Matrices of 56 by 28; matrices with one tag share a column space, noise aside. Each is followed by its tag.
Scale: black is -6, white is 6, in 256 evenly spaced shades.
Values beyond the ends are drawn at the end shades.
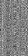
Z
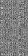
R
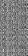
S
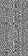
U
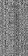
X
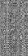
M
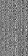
Z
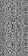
U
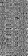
S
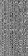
M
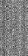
Z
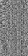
X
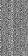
Z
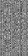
M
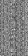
S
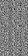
U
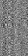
R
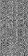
R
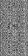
U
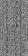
R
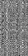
M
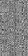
M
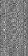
M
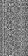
S
